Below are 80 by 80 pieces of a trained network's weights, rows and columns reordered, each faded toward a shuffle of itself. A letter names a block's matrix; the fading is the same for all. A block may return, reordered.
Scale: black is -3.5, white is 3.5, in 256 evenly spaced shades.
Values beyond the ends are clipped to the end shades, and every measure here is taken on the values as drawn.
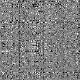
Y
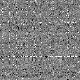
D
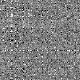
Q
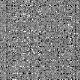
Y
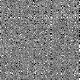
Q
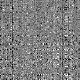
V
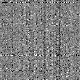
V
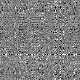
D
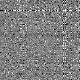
D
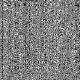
V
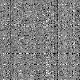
V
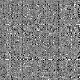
Y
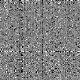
Y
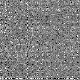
D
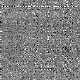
D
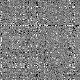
D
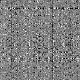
V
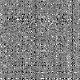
Y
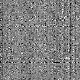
V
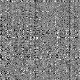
Y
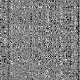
V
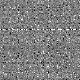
D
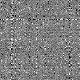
D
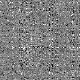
Q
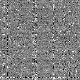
D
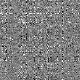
Q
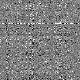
D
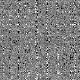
Q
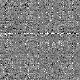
D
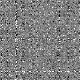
Q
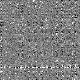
D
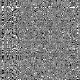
Q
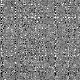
Q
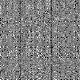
V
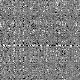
D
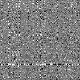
D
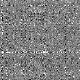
Q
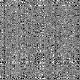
Y
